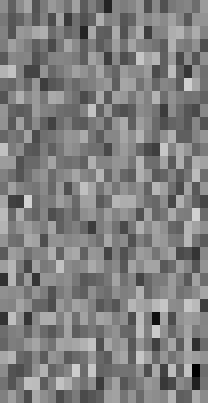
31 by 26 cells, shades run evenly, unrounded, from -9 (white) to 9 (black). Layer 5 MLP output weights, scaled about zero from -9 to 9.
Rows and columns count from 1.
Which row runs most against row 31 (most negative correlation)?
16
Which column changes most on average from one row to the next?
25
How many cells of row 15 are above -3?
24
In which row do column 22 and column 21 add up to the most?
30
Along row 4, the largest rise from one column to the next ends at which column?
26
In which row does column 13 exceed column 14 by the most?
27
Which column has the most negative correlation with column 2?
4
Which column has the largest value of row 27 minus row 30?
20
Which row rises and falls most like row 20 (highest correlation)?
5
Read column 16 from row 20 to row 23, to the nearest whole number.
3 3 1 0
